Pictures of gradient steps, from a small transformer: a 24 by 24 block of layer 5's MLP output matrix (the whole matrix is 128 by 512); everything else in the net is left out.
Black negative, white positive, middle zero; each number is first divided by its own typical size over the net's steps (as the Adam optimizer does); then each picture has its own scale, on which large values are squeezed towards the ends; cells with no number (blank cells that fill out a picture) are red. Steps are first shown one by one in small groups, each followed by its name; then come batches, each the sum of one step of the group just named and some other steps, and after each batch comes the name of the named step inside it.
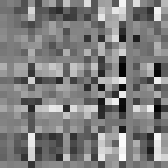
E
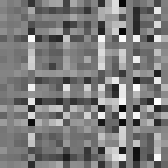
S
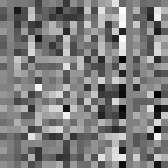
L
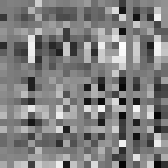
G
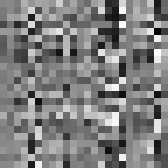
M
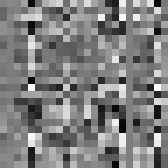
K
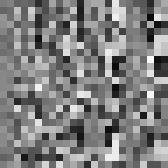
L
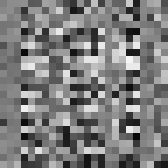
G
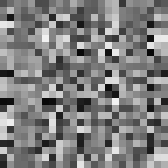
S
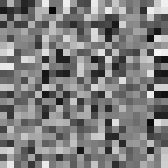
M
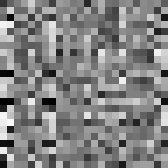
M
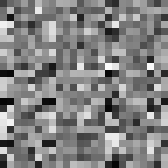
K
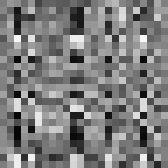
L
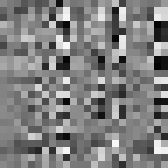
L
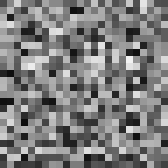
K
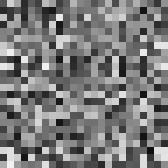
E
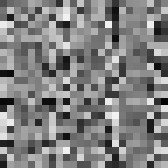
M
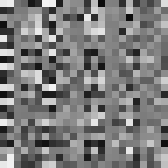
S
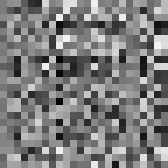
K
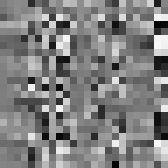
K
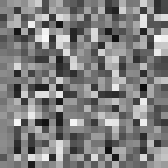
M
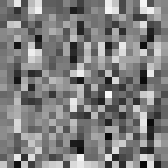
G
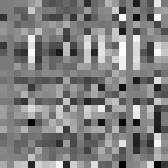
G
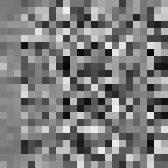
G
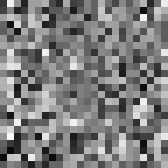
E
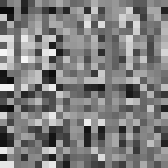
L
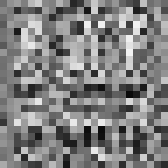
L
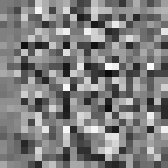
S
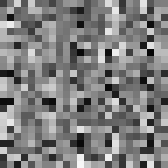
G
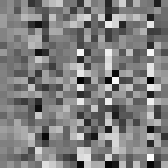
K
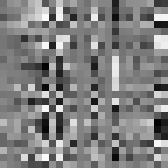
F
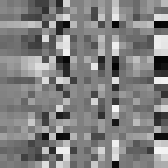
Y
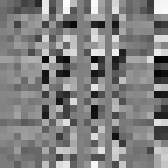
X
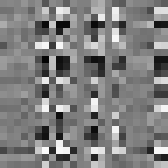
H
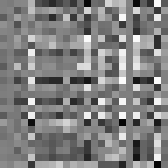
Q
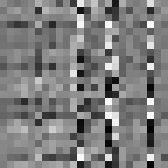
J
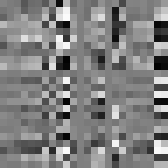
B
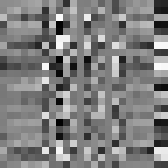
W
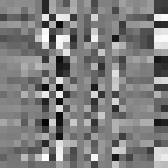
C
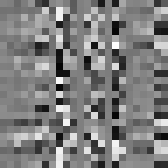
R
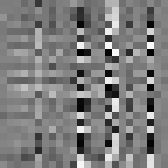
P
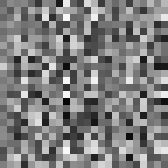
B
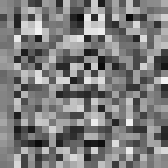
Y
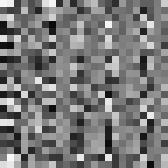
J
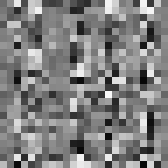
Q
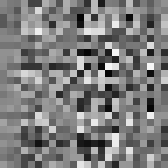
P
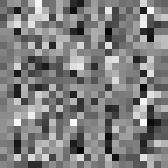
F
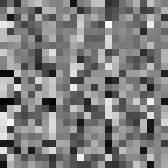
J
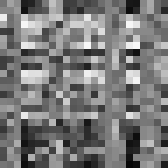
W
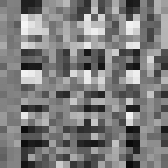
X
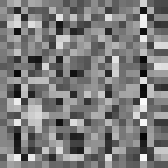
W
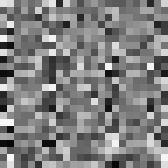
Y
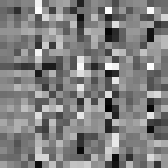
F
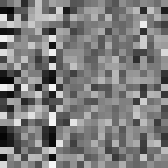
F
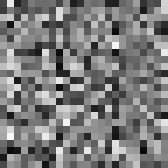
R
